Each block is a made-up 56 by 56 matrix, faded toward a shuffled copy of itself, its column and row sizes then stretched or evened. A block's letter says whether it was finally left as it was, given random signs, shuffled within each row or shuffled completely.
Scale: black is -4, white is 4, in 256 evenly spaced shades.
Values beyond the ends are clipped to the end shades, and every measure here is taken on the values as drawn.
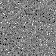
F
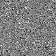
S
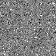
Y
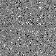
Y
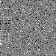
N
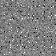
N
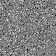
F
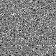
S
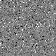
S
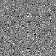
N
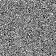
F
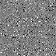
N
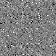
N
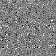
N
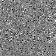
Y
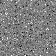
F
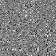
N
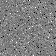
F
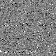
S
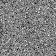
F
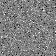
F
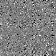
N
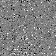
Y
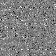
S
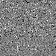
S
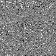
S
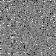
N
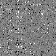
N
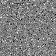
S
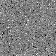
F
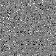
Y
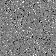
F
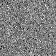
F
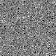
Y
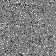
F
